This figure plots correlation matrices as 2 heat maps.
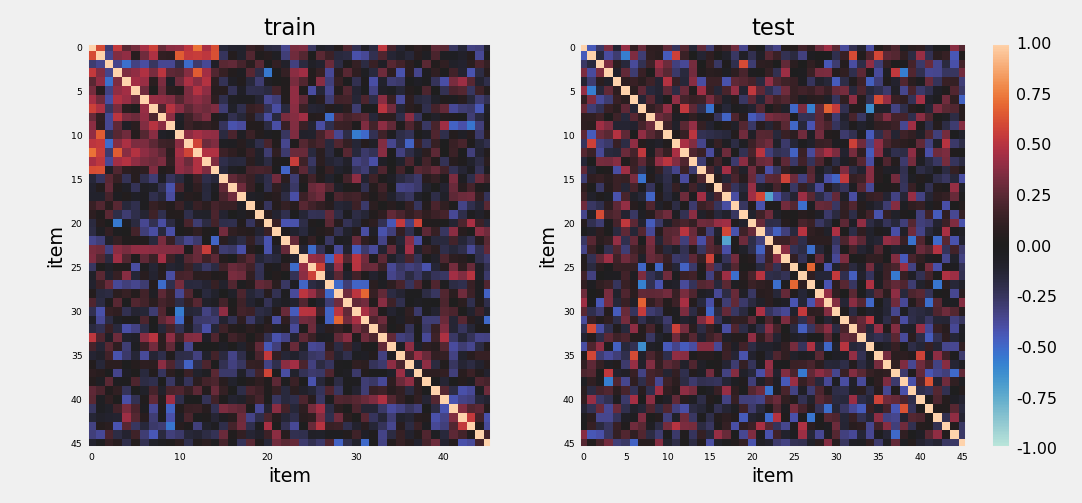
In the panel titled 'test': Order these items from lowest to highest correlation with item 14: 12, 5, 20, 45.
45, 12, 20, 5
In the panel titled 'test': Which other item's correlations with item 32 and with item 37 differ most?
3
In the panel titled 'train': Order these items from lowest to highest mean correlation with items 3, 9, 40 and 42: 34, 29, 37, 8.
37, 34, 29, 8
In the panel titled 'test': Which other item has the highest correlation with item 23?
42
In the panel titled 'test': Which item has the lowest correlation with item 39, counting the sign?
22
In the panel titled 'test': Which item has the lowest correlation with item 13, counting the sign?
34
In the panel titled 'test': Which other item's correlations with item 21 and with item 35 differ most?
40
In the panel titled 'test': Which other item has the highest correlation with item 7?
29
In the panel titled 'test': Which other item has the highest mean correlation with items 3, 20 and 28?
5
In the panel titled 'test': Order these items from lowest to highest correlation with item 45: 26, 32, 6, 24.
6, 24, 26, 32
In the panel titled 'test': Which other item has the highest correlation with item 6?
35
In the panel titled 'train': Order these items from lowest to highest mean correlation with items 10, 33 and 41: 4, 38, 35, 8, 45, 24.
35, 38, 45, 8, 24, 4
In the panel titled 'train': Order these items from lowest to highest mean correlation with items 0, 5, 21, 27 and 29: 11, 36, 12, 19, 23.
36, 19, 23, 11, 12
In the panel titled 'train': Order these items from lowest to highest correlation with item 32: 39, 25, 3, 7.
3, 7, 39, 25
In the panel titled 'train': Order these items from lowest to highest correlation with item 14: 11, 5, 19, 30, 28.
30, 28, 5, 19, 11
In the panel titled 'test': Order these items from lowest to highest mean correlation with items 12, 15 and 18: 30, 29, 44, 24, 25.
30, 44, 25, 29, 24
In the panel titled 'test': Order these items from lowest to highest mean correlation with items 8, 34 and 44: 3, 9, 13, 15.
13, 3, 9, 15
